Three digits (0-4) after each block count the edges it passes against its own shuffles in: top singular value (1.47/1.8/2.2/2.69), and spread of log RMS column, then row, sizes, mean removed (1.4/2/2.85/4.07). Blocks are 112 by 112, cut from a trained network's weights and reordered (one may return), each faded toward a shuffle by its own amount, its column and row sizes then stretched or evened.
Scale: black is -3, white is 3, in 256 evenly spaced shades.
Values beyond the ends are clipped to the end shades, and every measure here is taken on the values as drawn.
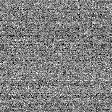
1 1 1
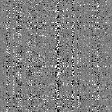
3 4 2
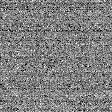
1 0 2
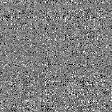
0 2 3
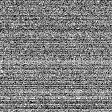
4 1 1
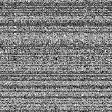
4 1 0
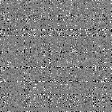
2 3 3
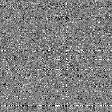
3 1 3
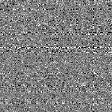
3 1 3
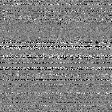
2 1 4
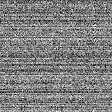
4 1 1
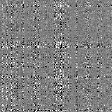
2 4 3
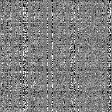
2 4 0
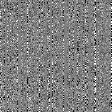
0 4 1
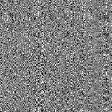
3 3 0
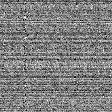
4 1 1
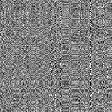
4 2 0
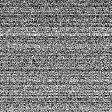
4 2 1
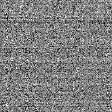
1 3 0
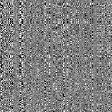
4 4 2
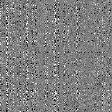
0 4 2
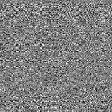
4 0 3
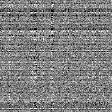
4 3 2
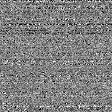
1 0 3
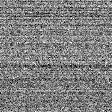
3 1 1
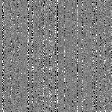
2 4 0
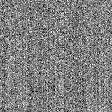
2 0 0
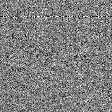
1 0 1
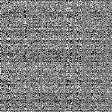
3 4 0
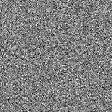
2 0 0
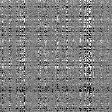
4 4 2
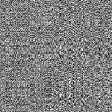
4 2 0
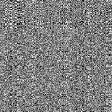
3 2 2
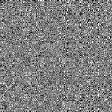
3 2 2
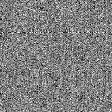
2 0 1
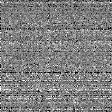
3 2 3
